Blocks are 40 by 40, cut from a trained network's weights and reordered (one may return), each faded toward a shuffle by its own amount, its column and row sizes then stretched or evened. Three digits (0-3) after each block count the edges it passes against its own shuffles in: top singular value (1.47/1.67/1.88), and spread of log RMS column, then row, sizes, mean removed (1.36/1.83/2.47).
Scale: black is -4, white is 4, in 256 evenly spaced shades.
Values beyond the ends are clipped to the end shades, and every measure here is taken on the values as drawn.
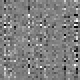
3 3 2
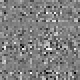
2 2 3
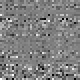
2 2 3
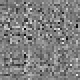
2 2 2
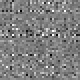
1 1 3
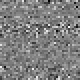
0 1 3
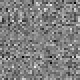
2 0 2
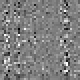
1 3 1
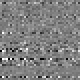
2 0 3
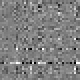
3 2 2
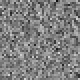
1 0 0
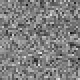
0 0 0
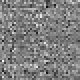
1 2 0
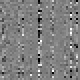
1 3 0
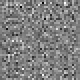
2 2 1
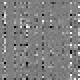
1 3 2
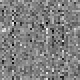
2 2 1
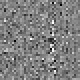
0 2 0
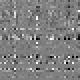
2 2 3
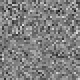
2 0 1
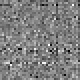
0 0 2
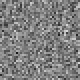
1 0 0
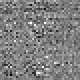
1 2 1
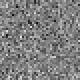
0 1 1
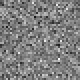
0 0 1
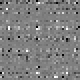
0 2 3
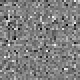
0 2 2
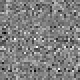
0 0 2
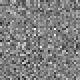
2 2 1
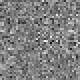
1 1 1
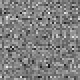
2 0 2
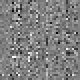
1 3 1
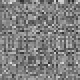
3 0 2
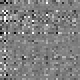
2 2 3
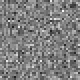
1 0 2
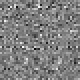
2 1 3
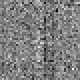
0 1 0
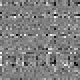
3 1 3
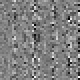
3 3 0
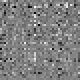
1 2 3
